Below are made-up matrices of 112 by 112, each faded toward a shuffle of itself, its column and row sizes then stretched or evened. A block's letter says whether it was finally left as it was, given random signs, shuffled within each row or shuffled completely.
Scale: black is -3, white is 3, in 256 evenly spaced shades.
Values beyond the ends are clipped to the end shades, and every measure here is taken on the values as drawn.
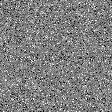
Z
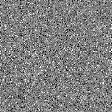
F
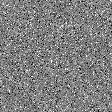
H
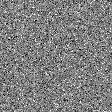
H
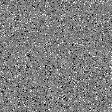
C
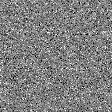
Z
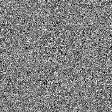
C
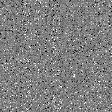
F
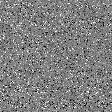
Z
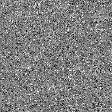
C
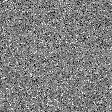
H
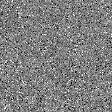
C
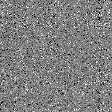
C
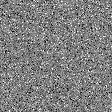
H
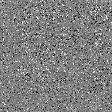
F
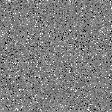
C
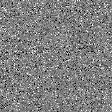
C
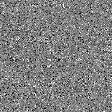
F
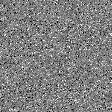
Z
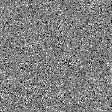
C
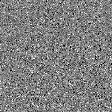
F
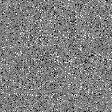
F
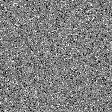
H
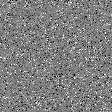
Z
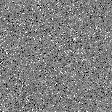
H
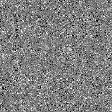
F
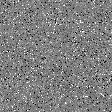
Z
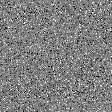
Z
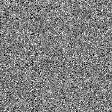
C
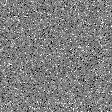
H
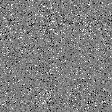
C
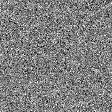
Z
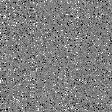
F
